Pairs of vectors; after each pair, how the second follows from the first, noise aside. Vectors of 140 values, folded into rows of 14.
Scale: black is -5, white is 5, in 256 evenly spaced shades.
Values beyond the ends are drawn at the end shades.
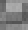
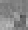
wrapped around, partly zeroed.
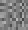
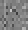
reversed, partly zeroed.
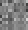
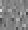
reversed, partly zeroed.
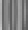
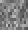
shuffled.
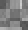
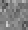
reversed, partly zeroed.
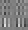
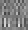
copied.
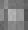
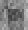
negated.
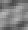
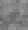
wrapped around, shrunk.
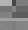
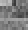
copied.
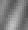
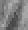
negated.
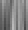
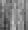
copied.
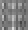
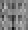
negated.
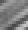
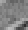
negated, partly zeroed.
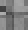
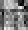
wrapped around, scaled up.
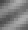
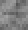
wrapped around, shrunk.
